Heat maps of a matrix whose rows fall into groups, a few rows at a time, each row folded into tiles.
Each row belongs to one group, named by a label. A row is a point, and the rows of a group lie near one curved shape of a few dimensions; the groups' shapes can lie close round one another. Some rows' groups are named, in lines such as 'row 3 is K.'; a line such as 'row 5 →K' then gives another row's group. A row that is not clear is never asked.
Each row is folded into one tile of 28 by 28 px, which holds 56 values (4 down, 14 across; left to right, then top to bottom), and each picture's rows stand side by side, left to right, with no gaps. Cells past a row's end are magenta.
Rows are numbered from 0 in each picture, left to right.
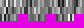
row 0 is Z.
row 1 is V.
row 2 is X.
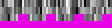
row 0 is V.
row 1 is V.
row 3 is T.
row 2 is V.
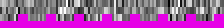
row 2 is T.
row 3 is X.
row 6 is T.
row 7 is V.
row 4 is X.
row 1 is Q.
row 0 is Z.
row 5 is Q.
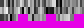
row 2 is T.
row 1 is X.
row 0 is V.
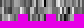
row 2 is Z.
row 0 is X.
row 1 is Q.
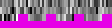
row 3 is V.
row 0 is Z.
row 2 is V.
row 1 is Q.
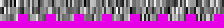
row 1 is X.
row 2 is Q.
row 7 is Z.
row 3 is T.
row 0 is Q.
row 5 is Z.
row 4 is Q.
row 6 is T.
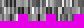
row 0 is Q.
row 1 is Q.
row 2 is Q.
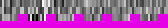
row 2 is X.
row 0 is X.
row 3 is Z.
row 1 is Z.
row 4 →V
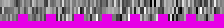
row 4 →Z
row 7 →Q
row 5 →Q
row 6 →Z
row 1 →Q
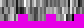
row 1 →Q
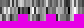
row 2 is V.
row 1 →Q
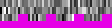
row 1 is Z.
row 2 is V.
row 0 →Q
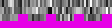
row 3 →Q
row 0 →V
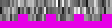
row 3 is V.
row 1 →Z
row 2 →Q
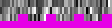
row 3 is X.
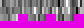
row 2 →V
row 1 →V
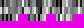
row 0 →V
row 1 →V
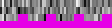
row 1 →V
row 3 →T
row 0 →X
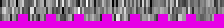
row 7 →V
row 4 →T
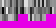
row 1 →Q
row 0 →X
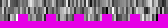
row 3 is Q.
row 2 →T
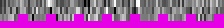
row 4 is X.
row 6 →Q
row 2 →X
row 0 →T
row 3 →T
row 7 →Z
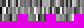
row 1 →V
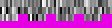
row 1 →Z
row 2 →Q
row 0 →X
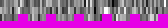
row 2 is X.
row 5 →X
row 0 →V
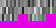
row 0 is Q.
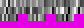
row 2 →V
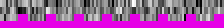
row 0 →X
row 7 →T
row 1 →Q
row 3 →T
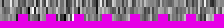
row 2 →Z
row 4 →Q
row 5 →Q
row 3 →V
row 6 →V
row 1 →Q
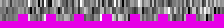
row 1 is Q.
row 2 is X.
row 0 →Q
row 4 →X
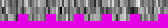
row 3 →X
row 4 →X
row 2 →Q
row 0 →X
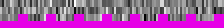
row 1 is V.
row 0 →V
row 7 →X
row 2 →T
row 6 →V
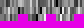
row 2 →T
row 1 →Z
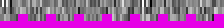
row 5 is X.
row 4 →V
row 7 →Q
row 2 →Q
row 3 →Q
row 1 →Q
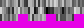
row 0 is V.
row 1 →X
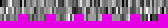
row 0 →T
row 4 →Q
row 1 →Q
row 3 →Q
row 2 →X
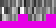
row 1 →X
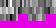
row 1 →X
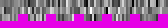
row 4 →T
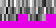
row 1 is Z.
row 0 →Z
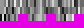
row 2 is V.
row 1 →X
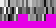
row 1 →Z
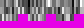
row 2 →X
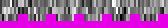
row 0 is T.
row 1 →V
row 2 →V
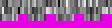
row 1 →Q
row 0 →X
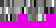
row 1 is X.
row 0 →V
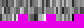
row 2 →Z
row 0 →X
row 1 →V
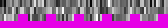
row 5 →Q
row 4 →V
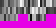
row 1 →T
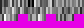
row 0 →T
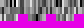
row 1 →Z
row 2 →T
